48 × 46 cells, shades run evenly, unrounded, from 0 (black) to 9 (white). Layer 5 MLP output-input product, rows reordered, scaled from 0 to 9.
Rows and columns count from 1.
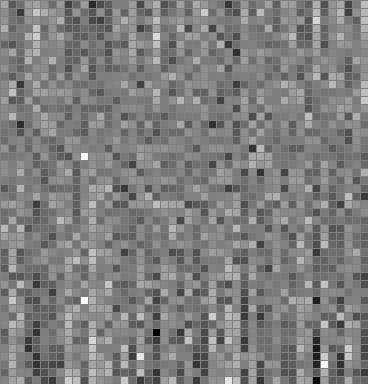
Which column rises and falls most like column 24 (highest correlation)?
27
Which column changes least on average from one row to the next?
35
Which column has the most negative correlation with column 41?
43
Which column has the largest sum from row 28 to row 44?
12
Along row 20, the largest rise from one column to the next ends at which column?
11
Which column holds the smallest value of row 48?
40
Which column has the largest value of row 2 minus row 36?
5
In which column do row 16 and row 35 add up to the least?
3
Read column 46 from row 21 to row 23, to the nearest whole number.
4 6 4
